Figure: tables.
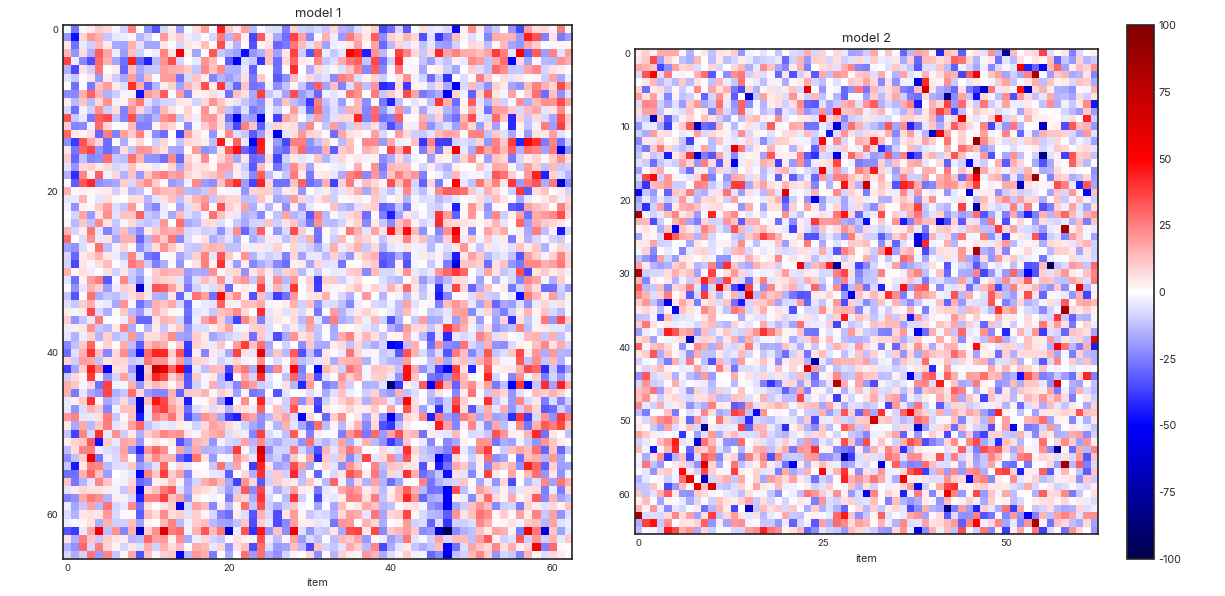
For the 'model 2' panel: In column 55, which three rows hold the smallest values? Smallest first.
14, 10, 2
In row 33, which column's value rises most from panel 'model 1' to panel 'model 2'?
15
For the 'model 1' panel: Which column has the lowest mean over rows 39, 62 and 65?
47
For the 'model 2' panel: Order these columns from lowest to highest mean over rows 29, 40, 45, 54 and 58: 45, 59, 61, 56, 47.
56, 45, 59, 61, 47
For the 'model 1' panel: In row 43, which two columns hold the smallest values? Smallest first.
9, 20
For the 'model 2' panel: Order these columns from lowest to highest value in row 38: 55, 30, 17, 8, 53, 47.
55, 8, 53, 30, 47, 17
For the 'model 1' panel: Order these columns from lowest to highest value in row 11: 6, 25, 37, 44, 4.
37, 6, 25, 44, 4
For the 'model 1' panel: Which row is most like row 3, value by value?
24
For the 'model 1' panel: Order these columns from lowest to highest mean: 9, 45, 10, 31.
9, 45, 31, 10
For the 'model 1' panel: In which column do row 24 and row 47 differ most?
46
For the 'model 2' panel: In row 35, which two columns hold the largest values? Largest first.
58, 49
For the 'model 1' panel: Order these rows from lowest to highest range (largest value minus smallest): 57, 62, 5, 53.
5, 57, 53, 62
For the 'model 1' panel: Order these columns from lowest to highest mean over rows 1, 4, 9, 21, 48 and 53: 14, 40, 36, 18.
40, 14, 18, 36
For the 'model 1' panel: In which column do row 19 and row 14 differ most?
48
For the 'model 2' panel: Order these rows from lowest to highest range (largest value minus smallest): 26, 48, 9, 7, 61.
61, 48, 7, 26, 9
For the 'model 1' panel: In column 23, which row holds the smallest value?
14
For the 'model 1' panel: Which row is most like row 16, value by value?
45
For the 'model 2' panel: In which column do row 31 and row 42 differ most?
24
